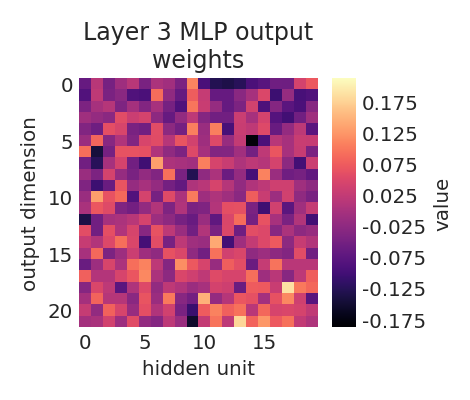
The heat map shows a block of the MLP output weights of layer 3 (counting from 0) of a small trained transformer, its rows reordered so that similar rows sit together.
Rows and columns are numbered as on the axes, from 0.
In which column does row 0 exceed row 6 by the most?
1
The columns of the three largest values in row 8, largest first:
15, 7, 2
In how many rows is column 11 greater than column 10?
12
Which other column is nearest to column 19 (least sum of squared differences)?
8
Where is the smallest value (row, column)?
5, 14
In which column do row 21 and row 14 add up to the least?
9
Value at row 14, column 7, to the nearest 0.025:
-0.05
